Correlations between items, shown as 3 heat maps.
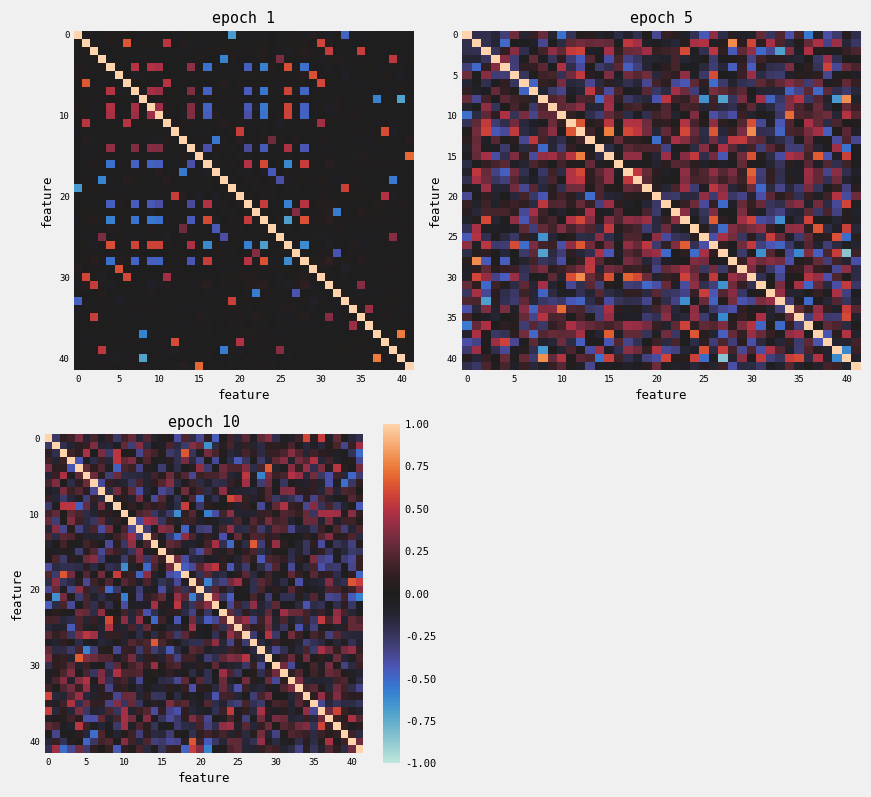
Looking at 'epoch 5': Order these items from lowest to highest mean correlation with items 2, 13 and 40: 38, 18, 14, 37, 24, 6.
14, 6, 38, 18, 37, 24
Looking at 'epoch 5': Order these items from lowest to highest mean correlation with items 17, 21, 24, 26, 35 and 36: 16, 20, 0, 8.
20, 0, 16, 8
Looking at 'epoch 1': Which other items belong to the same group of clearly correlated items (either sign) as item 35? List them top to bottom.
2, 31
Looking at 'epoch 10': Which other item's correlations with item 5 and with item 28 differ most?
40
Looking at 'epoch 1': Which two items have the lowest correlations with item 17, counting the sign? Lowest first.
13, 24
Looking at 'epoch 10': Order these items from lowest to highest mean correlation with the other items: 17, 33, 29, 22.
17, 22, 33, 29
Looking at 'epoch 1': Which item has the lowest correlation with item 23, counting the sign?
26
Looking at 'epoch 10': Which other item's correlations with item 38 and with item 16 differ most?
36
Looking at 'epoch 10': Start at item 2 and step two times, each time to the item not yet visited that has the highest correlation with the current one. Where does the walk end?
9
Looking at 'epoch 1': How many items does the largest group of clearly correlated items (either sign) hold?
10
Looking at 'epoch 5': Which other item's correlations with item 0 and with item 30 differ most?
36
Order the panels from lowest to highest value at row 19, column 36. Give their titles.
epoch 10, epoch 1, epoch 5
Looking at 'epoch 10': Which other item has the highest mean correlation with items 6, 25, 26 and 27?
29
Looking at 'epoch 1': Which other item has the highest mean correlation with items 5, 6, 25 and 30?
1
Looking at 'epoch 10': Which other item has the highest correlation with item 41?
19
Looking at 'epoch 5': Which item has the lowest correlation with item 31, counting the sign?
27
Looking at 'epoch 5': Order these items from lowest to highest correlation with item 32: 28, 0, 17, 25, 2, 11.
2, 0, 11, 17, 28, 25
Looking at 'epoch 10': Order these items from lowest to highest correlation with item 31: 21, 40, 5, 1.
21, 40, 1, 5
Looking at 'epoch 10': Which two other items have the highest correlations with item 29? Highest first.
4, 26
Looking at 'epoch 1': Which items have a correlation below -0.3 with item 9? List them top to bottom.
16, 21, 23, 28
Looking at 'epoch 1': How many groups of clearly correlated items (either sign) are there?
12
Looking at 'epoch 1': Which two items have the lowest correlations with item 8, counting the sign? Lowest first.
40, 37
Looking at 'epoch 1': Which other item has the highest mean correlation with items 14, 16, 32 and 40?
37
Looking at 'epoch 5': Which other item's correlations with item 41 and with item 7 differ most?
13
